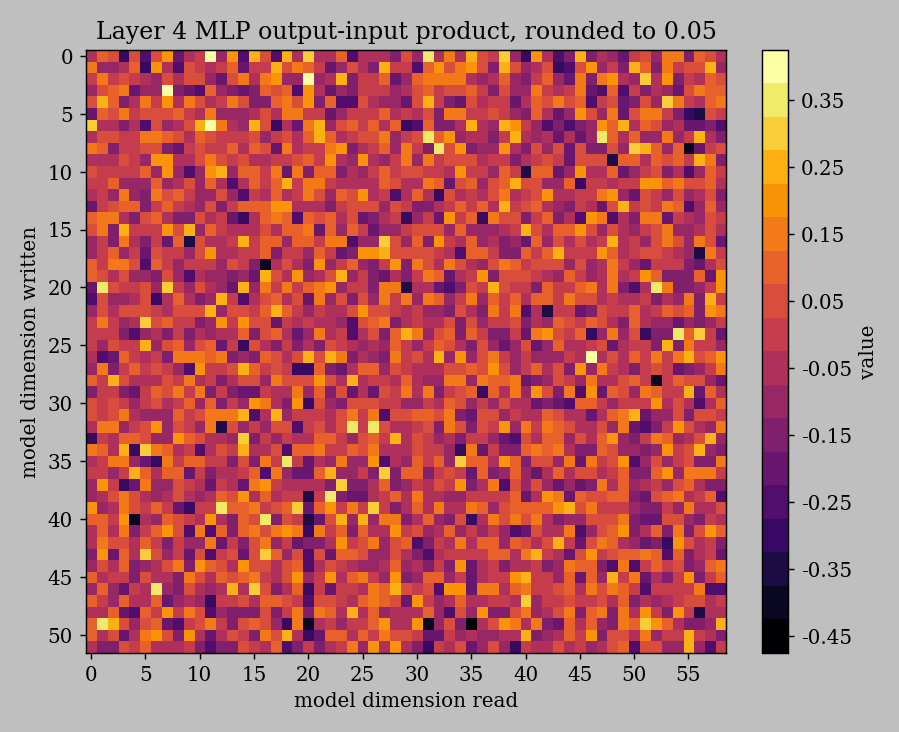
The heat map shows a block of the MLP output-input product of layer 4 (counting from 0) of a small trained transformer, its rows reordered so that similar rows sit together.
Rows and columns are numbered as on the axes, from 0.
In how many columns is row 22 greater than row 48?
29
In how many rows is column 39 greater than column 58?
26
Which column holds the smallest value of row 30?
20
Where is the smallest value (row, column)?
49, 35
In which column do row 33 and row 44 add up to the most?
14
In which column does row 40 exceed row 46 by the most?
3
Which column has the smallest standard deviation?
25
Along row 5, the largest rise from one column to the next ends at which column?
57
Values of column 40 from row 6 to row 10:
0 -0.05 -0.15 -0.05 -0.35
